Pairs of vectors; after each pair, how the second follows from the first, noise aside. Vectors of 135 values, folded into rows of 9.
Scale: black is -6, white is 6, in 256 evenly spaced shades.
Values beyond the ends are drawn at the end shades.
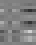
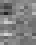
reversed, negated.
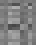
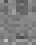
reversed, negated, partly zeroed.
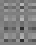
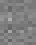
wrapped around, negated, shrunk.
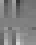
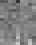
reversed, negated, partly zeroed.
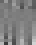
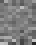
sign-scrambled.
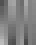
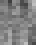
reversed.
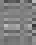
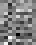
wrapped around, negated, scaled up.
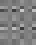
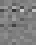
partly zeroed.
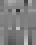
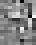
wrapped around, negated, scaled up.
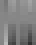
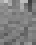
reversed, negated, partly zeroed.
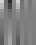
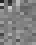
sign-scrambled.
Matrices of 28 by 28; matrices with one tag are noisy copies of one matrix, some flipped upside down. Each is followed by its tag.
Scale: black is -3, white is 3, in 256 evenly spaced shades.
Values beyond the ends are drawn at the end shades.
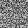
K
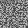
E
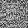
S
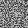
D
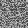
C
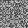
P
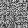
E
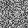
D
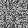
E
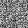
E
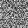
K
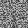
E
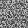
K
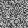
P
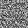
K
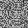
D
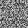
K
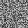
E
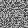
D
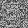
S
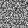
K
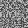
D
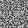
D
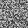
K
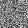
E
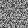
K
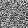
C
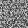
K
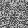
C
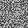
D
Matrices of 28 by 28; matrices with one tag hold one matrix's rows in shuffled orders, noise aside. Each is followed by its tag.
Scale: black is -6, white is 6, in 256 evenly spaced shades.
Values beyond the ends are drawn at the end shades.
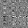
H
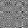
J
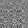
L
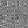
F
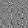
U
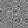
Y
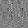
U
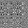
L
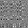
L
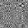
J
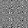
U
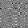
Y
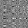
H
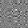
Y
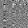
H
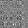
L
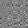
Y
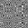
J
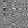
H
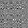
L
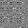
L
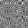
J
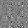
U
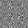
U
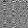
H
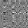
H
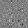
U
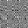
F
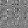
F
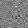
Y
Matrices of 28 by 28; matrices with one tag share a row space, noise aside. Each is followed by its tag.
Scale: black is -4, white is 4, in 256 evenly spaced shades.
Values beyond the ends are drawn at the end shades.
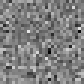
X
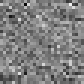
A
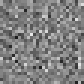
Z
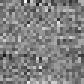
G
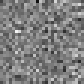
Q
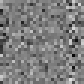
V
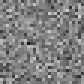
X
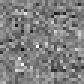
Q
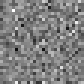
Z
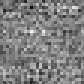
G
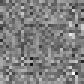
V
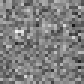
Q
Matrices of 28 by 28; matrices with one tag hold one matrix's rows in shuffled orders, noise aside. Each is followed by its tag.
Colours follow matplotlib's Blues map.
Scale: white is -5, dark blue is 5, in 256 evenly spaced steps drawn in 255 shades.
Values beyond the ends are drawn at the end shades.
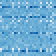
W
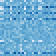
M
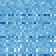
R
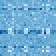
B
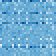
W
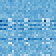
B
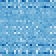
R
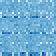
W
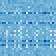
R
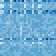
M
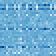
R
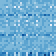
R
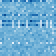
W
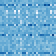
R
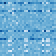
B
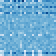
M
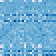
M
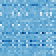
W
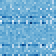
W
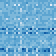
R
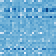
M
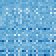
R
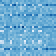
M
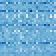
R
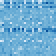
M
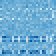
W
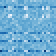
B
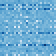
R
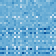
R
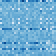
W
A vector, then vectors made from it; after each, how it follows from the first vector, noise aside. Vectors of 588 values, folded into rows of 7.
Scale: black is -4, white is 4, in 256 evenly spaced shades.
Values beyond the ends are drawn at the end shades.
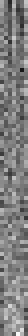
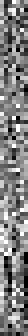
wrapped around, scaled up.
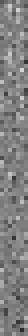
negated, partly zeroed.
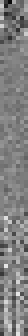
reversed, negated, partly zeroed.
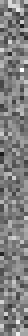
sign-scrambled.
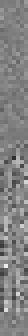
reversed, negated, partly zeroed.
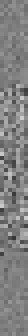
negated, partly zeroed.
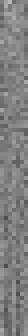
reversed, shrunk.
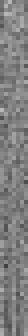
reversed, shrunk.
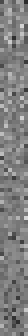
negated, partly zeroed.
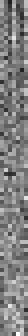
copied.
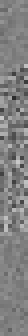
reversed, negated, partly zeroed.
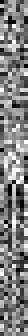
wrapped around, scaled up.
